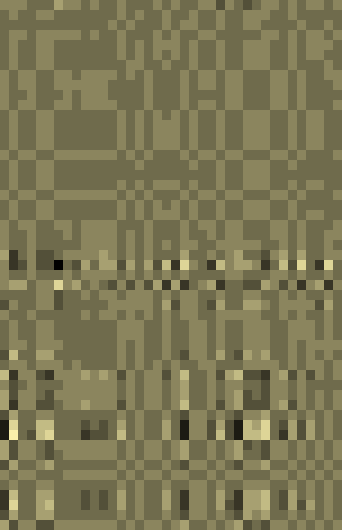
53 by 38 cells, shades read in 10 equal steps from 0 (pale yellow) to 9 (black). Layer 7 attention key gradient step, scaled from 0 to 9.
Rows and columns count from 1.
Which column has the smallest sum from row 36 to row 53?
2
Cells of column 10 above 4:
31
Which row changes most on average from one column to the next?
27
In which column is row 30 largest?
7
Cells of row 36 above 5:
3
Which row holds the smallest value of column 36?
29
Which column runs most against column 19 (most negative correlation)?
24
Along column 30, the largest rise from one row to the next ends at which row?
45
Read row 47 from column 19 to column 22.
4 5 6 4
